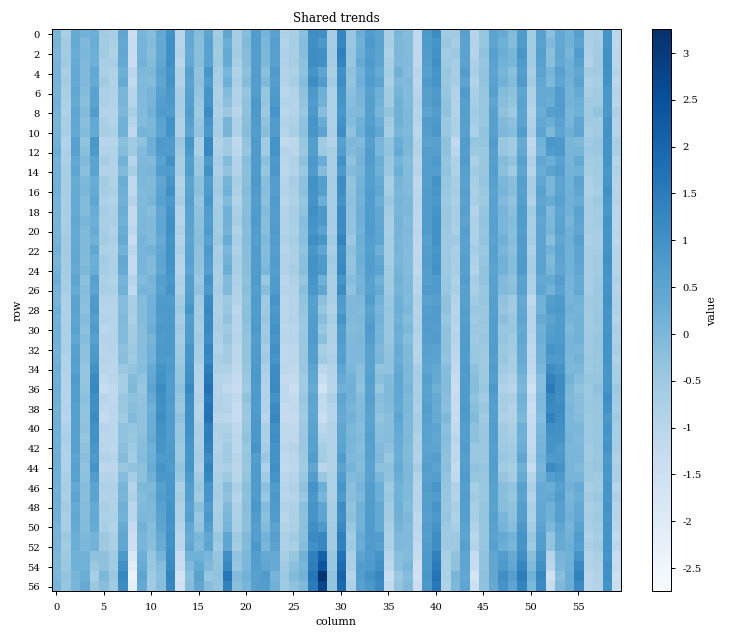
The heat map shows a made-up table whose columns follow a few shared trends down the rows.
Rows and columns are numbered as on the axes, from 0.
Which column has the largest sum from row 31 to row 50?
16
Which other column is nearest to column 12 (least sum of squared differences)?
58
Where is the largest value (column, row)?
28, 55
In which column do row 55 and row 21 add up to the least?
8
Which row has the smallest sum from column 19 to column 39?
36
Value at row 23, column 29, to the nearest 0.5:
-0.5
